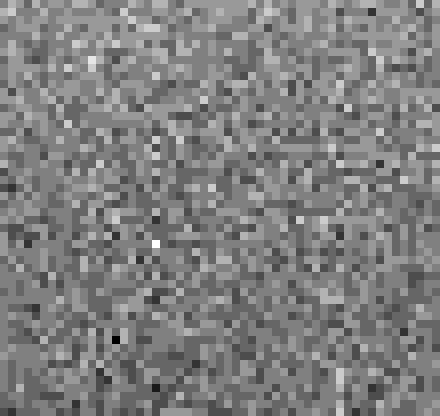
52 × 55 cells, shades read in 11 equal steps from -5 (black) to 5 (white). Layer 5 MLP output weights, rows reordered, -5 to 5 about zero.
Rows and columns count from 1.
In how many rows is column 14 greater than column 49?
16
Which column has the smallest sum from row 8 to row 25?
40
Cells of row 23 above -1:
36
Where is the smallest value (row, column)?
43, 15
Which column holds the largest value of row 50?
23
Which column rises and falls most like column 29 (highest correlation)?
2
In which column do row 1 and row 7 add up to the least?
52
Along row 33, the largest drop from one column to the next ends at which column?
18
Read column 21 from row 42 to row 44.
0 0 0
